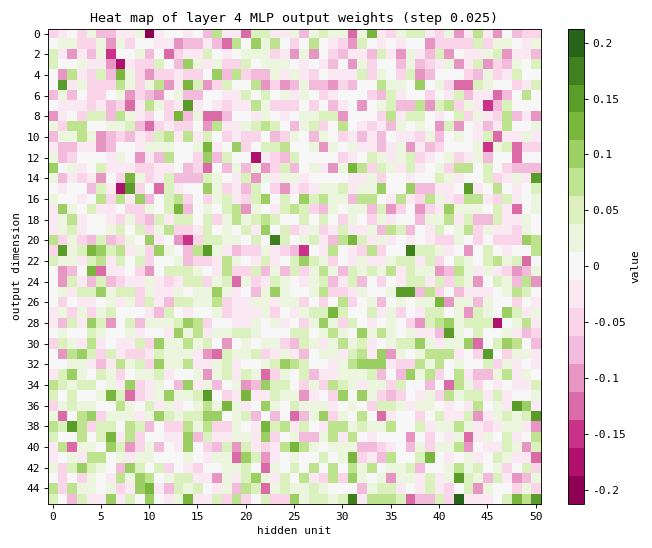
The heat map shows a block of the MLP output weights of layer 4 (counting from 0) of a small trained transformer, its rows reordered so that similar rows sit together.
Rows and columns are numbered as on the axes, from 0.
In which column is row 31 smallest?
17
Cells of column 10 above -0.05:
27
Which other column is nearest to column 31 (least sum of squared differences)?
42
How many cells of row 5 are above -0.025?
28
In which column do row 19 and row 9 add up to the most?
22
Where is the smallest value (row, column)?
0, 10
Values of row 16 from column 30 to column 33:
0.025 -0.075 0.075 0.075
